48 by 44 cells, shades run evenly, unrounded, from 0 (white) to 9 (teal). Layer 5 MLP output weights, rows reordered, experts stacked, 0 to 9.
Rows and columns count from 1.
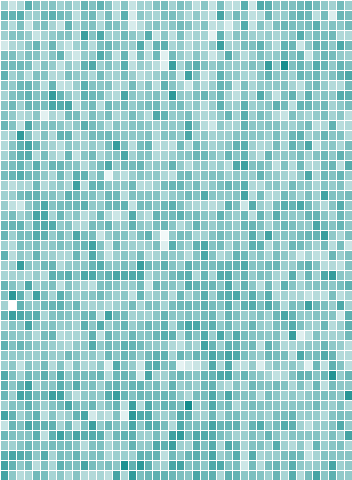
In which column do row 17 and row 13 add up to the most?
31
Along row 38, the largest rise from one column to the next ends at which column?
19
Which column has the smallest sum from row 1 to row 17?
27
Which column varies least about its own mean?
35
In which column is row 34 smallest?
38
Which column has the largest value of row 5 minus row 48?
28
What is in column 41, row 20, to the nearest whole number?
7
